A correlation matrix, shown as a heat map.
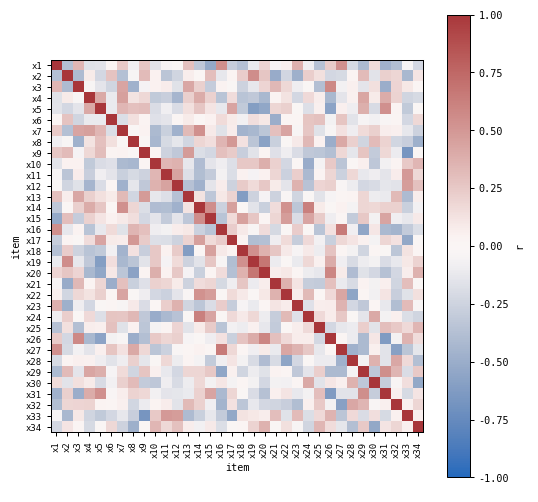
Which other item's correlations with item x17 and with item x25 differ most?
x33
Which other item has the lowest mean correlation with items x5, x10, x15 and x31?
x1
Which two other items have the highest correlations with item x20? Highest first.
x19, x26
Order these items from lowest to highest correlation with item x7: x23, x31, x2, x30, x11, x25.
x2, x11, x25, x23, x31, x30
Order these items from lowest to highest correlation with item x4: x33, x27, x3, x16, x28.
x16, x33, x27, x3, x28
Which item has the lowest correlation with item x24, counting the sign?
x10
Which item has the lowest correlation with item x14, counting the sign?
x12
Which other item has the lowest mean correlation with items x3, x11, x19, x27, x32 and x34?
x8
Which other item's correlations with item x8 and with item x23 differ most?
x17
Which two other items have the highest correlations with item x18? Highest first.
x19, x15
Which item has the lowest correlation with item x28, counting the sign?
x22
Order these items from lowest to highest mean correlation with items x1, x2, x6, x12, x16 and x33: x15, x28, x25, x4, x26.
x4, x15, x28, x25, x26
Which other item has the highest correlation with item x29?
x31
